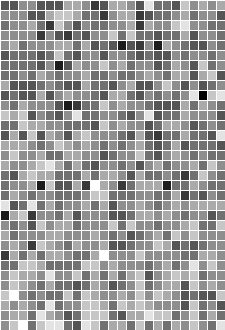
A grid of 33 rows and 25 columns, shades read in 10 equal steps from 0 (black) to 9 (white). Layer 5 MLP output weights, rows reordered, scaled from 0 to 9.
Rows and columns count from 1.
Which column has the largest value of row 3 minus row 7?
7
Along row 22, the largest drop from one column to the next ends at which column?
4
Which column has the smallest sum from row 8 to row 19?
18
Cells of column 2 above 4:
20
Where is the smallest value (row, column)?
10, 23
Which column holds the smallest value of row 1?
11
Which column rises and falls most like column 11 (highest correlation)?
16
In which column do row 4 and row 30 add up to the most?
2
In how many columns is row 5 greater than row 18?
8
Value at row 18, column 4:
7
